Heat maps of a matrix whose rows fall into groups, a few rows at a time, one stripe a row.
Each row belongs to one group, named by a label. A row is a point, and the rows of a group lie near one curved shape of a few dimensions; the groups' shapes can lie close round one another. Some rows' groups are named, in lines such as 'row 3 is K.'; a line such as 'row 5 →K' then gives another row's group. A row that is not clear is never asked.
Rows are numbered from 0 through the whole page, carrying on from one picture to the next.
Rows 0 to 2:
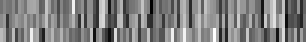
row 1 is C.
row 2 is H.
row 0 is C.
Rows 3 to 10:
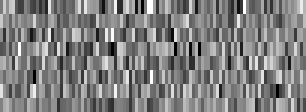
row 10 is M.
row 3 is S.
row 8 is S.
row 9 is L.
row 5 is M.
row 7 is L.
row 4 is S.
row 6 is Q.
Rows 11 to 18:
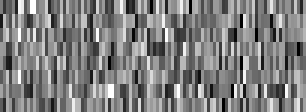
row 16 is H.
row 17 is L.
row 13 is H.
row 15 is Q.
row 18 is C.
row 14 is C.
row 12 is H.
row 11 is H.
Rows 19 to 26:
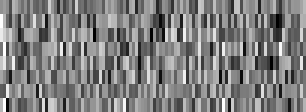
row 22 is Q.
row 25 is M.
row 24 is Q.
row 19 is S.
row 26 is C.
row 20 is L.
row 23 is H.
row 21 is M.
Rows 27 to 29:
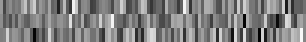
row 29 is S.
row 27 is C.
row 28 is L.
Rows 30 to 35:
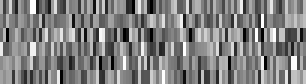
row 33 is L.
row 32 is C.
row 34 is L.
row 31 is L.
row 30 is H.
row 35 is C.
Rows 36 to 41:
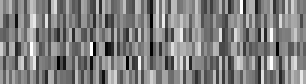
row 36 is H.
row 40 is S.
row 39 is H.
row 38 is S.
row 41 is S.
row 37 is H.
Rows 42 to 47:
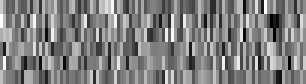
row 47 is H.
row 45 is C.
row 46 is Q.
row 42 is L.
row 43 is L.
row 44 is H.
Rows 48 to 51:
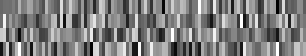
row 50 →H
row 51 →H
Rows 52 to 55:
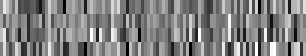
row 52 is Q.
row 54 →Q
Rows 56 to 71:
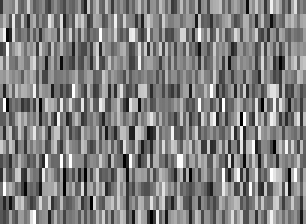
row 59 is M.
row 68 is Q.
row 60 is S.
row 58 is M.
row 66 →H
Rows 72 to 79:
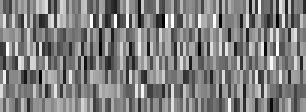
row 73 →H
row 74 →L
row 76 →H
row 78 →L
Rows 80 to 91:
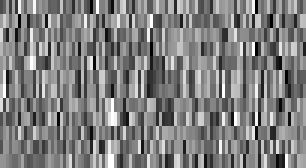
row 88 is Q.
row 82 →H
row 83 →H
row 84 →H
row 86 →C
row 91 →L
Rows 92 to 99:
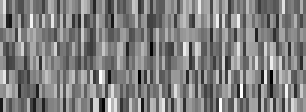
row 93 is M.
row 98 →Q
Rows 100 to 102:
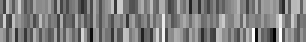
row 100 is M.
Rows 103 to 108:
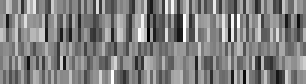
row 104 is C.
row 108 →L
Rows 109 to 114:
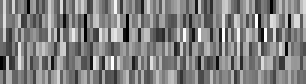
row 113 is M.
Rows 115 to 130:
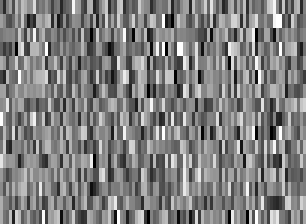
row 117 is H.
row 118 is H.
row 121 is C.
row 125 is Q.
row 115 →C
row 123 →L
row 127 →C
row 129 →L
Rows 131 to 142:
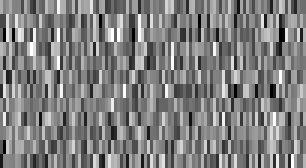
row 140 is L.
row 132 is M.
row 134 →H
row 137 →H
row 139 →Q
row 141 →C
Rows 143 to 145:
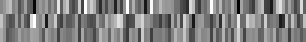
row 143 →S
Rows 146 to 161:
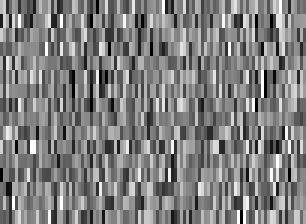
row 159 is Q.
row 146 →M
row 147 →H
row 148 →H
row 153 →H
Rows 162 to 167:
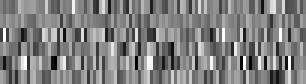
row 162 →C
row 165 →Q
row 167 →L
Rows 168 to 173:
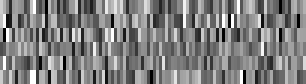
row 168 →S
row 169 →C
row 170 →M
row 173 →H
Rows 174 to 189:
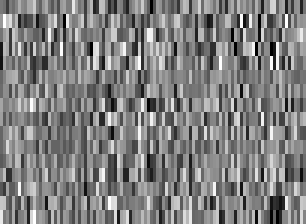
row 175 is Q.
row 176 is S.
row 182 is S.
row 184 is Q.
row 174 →C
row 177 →H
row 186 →C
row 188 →L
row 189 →L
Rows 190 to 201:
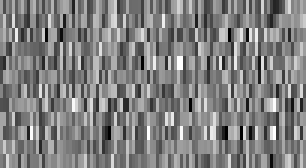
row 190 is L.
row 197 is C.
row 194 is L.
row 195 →Q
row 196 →Q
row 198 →H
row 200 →H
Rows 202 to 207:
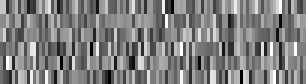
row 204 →M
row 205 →S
